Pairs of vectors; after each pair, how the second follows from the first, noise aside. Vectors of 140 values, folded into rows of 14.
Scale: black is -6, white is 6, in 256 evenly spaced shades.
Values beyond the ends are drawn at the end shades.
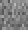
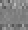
partly zeroed.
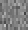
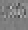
wrapped around, negated, partly zeroed.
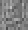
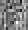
reversed, scaled up.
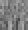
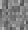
wrapped around, negated.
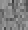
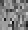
wrapped around, scaled up.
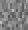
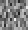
reversed, scaled up.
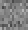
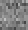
reversed.
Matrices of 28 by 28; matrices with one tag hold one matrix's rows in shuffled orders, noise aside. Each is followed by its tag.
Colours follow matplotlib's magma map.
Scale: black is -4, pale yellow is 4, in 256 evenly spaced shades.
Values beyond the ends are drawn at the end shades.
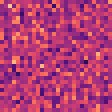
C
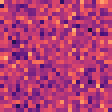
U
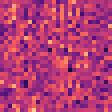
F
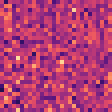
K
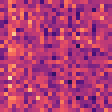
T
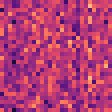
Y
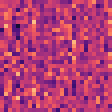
K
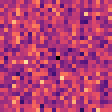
C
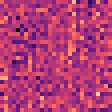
U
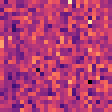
Y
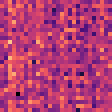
T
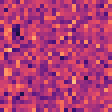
K
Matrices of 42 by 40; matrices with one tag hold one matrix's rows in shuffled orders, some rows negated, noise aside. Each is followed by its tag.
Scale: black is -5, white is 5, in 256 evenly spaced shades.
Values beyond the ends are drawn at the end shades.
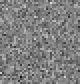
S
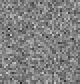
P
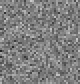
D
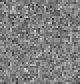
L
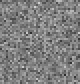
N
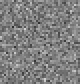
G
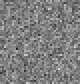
L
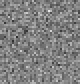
L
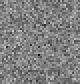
G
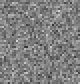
L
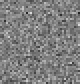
N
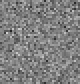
G
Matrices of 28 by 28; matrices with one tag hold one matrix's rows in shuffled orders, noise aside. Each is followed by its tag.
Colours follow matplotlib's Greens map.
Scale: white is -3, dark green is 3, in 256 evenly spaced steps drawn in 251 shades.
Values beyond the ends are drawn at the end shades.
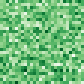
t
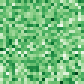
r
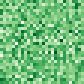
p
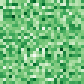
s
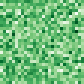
r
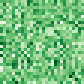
p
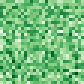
r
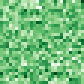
t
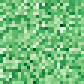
s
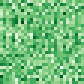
p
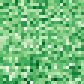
t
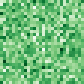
s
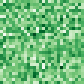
s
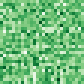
s
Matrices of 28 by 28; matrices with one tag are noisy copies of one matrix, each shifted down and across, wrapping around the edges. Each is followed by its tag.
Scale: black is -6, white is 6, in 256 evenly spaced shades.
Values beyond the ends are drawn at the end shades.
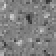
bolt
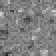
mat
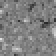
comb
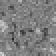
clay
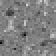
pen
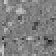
comb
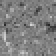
comb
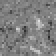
clay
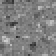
mat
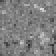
clay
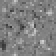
bolt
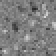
bolt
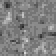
pen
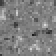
pen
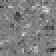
mat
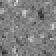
bolt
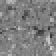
comb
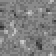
bolt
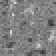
pen
